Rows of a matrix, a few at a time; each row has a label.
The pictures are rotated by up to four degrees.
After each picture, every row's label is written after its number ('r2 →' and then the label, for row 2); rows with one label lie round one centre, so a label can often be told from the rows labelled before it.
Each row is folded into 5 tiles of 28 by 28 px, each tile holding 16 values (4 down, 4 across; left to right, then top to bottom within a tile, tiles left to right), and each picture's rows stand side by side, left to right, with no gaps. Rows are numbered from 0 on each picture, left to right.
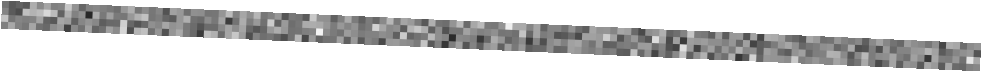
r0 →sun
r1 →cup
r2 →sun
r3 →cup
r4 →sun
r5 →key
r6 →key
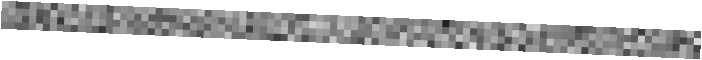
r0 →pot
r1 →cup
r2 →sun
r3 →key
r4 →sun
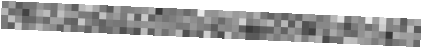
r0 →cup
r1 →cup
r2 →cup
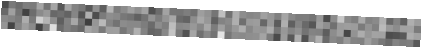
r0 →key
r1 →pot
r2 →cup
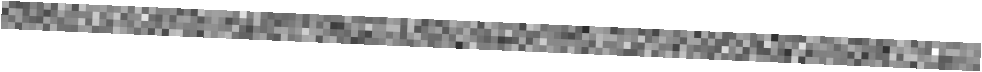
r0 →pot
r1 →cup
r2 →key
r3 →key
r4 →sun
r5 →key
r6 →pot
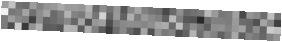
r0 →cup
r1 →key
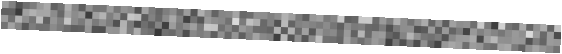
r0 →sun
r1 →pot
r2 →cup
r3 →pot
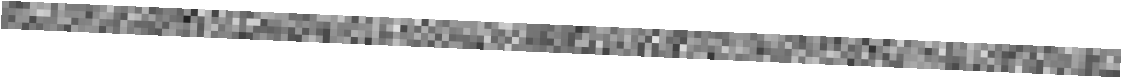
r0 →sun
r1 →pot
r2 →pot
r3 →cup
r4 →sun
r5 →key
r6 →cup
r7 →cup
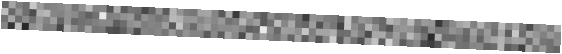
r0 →cup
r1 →sun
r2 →key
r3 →pot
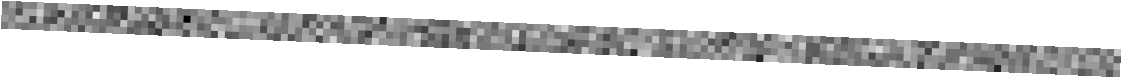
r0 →sun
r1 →pot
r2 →key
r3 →pot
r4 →pot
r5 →cup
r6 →sun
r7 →pot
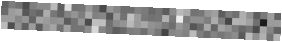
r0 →key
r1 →sun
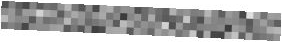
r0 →sun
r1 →key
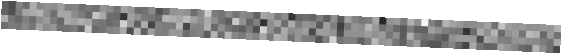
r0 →sun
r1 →sun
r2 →key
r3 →pot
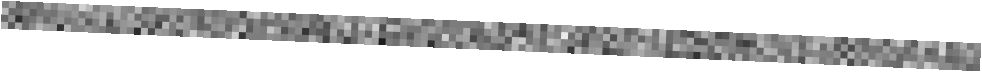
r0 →cup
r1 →key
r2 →pot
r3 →key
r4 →cup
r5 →pot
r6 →cup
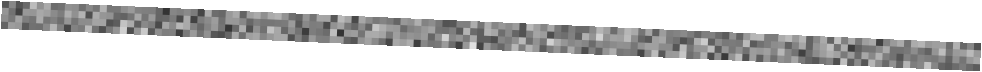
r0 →sun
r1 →key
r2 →pot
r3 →key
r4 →sun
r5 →cup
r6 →cup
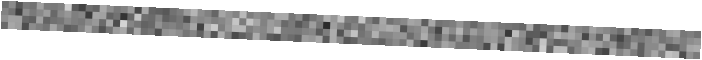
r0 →sun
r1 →pot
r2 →pot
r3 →sun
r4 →key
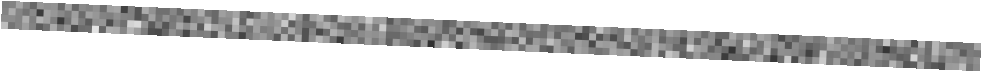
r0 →key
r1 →pot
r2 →cup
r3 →key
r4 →key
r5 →sun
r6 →pot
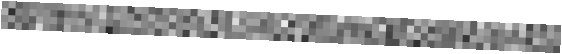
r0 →cup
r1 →pot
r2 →cup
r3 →cup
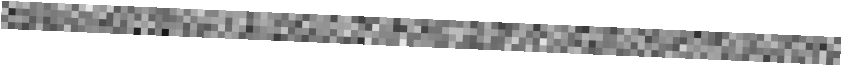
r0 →cup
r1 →cup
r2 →sun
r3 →sun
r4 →sun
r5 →sun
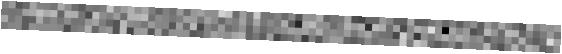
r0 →sun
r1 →cup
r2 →sun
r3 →key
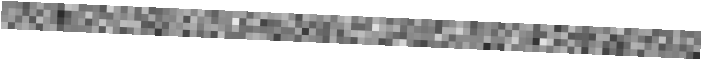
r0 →key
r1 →pot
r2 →pot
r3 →sun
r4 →cup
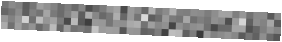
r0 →key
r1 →cup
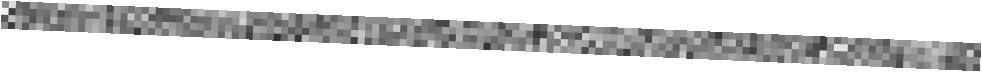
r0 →cup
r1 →cup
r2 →pot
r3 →sun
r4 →sun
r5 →sun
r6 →cup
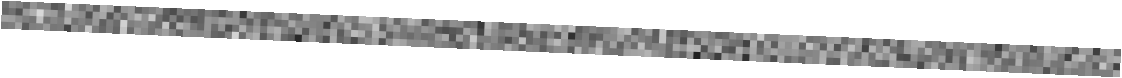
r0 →sun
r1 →key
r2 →pot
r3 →key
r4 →cup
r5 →pot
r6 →key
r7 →sun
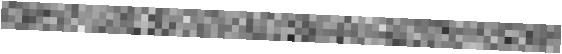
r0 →pot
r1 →cup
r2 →cup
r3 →key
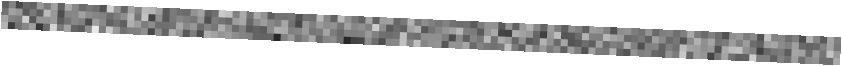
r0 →key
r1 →cup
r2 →sun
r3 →sun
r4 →sun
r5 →key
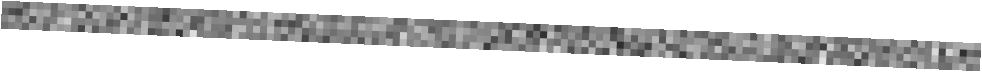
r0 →sun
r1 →key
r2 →sun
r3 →sun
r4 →key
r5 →sun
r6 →pot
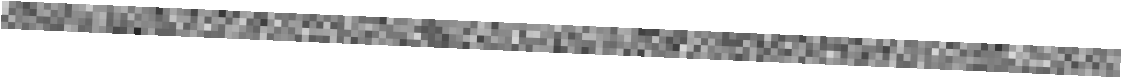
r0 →cup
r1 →sun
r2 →key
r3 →pot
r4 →sun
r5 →key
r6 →pot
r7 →sun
